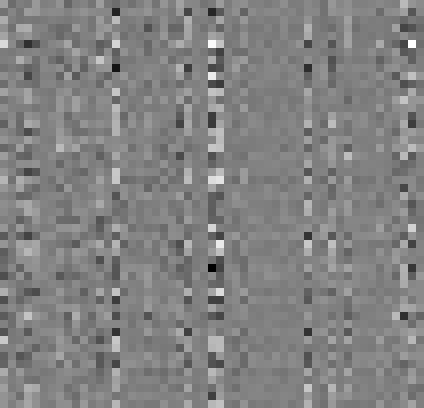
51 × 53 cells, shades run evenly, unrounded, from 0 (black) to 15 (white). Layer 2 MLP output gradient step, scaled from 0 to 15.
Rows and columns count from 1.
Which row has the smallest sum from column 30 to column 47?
44
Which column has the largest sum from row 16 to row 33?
28
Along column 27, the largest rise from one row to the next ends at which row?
10
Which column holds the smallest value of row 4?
51
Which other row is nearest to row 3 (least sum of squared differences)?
5
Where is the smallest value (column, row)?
27, 34
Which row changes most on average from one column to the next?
6
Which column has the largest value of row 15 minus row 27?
15
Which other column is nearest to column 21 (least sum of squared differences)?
36
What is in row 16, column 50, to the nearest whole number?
7
